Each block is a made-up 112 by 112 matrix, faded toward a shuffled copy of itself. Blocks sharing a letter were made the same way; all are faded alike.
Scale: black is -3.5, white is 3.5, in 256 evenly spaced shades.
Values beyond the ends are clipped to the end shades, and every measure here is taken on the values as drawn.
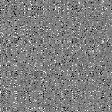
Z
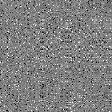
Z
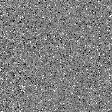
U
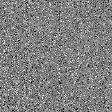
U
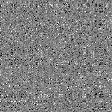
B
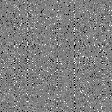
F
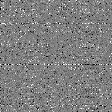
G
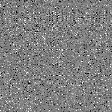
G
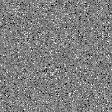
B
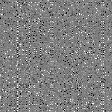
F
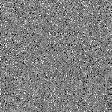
B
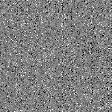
U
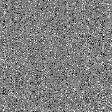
U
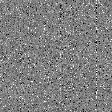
U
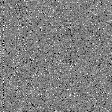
U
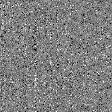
U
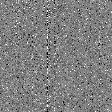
U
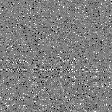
G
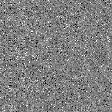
B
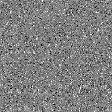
B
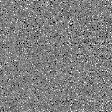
B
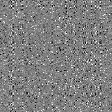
F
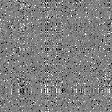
F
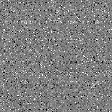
G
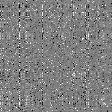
F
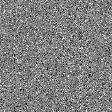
U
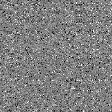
B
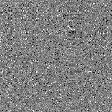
B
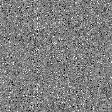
U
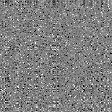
Z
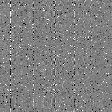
F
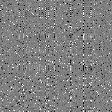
F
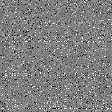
G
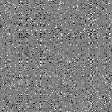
F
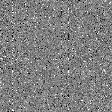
U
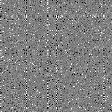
F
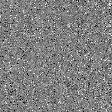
B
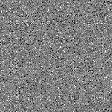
B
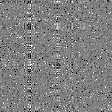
F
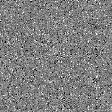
B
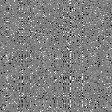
F
